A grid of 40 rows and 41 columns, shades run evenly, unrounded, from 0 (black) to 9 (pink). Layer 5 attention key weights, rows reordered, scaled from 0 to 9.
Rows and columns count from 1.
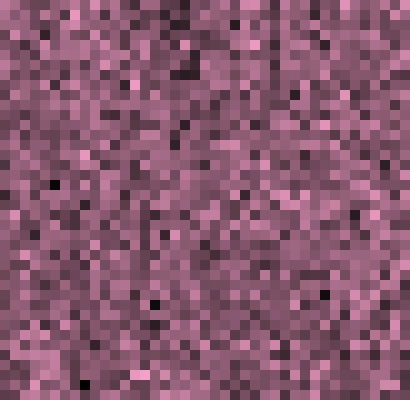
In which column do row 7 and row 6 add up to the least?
20
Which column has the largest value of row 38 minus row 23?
15
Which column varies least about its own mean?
23
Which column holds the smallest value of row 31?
16
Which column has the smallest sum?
28
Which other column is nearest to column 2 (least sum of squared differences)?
27
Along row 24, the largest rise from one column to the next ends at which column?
18
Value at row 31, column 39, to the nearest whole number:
2
